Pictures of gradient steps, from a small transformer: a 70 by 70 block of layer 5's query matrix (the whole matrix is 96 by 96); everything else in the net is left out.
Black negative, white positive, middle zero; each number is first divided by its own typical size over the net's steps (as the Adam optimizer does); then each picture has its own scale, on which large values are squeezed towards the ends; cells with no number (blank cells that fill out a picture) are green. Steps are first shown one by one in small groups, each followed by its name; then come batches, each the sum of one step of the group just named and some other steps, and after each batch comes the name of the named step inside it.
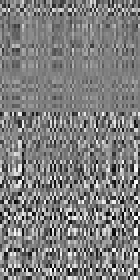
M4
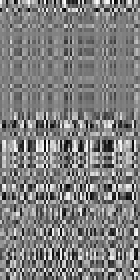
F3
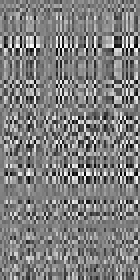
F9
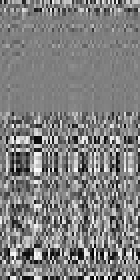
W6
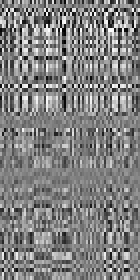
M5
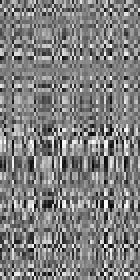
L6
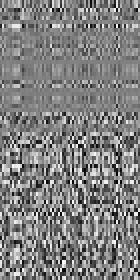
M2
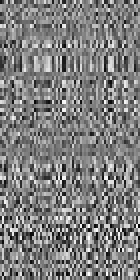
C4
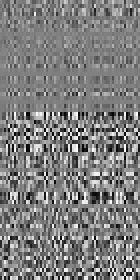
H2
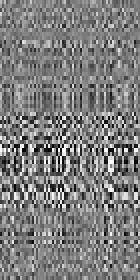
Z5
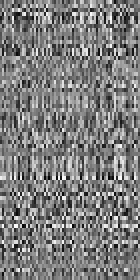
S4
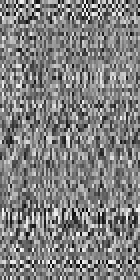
H2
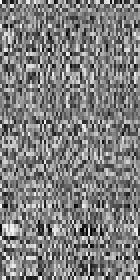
F3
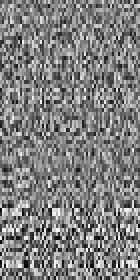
C4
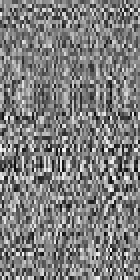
Z5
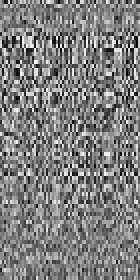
F9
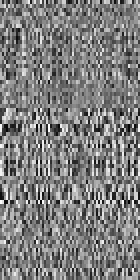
F3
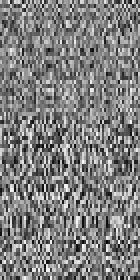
Z5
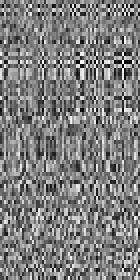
M4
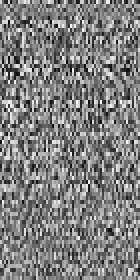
F3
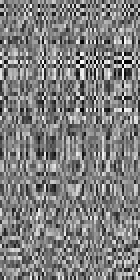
M2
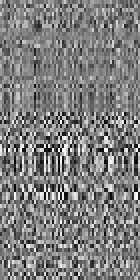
Z5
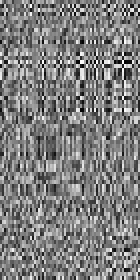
M5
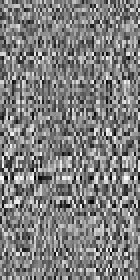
M2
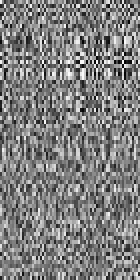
F3
